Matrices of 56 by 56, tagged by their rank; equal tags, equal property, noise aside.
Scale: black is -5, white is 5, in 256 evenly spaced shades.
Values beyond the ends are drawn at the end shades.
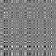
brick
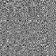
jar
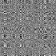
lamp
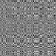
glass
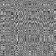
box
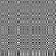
brick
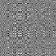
lamp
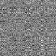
jar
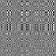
brick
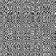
lamp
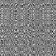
box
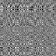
glass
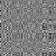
box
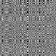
lamp
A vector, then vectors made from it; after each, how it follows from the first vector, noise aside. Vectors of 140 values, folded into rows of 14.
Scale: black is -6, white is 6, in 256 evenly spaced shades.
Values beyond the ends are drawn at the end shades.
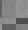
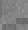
shrunk.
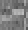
wrapped around, negated.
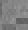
shrunk.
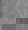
shrunk.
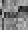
wrapped around, scaled up.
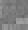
negated, shrunk.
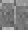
wrapped around, negated.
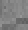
shrunk.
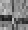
wrapped around, scaled up.
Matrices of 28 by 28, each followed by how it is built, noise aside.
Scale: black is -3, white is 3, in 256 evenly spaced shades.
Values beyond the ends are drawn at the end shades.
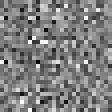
low rank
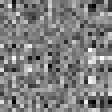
low rank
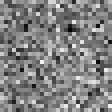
noise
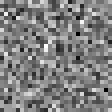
noise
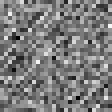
Hankel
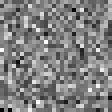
noise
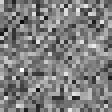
Hankel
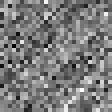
Hankel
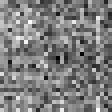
blocks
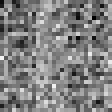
blocks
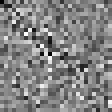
banded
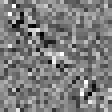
banded
